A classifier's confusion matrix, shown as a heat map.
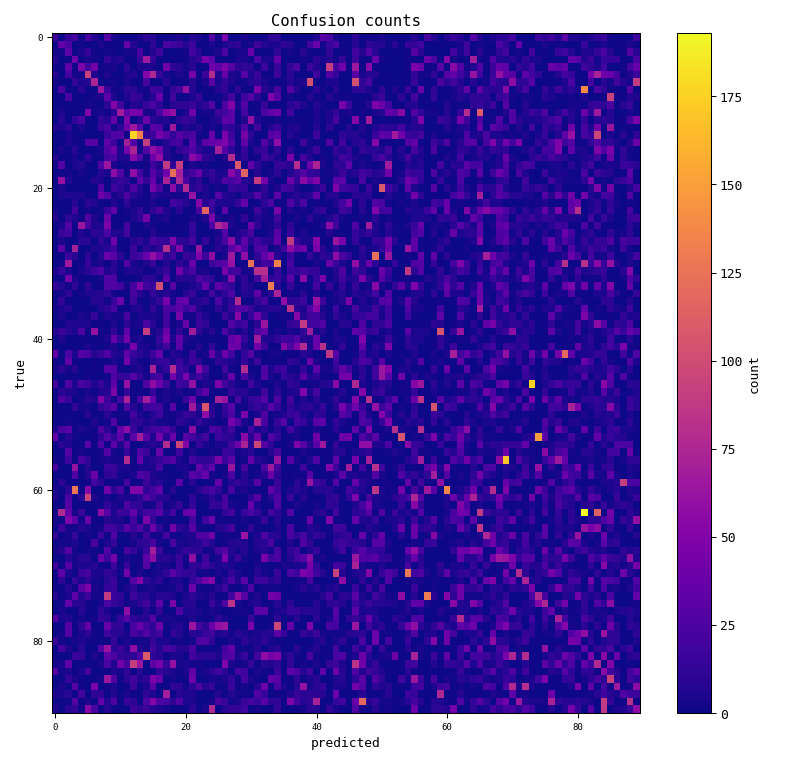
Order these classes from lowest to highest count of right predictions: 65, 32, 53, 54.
54, 32, 65, 53
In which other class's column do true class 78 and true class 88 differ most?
47
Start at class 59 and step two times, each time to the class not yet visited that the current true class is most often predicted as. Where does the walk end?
17
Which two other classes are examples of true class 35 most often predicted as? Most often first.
28, 40
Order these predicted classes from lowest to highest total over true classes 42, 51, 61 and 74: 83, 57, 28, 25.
25, 83, 28, 57
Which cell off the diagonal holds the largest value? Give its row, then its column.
63, 81
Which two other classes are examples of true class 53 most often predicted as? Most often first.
74, 13
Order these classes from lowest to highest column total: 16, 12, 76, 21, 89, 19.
76, 89, 19, 16, 12, 21
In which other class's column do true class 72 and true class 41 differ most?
38
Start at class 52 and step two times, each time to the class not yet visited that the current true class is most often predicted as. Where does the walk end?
69
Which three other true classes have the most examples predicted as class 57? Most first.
74, 60, 3
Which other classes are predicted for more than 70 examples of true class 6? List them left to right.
39, 46, 89
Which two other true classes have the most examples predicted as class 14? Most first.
82, 39
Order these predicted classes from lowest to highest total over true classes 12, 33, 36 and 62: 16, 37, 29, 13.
37, 29, 13, 16
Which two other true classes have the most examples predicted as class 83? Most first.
63, 13
